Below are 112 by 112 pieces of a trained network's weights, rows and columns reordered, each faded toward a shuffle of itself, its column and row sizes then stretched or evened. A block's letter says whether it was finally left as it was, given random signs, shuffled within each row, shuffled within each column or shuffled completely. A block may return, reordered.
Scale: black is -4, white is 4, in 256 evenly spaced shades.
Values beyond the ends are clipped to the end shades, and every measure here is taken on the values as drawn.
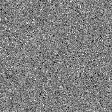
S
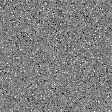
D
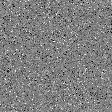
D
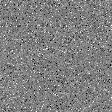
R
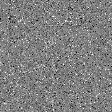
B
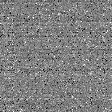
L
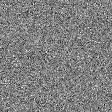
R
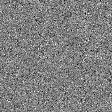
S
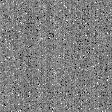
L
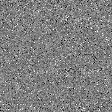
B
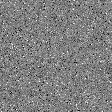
D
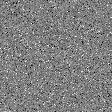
D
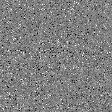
B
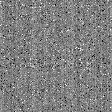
L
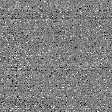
L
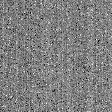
L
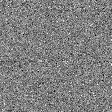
R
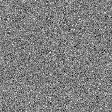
B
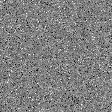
R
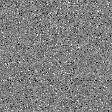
B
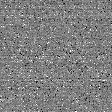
R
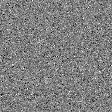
R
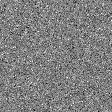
D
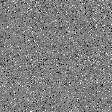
B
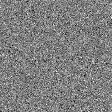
B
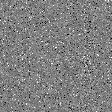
S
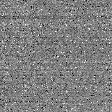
L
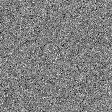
D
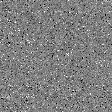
B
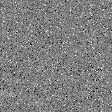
B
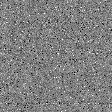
R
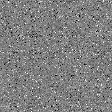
B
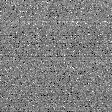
R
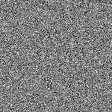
S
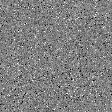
B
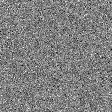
D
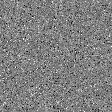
D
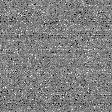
R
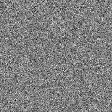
L
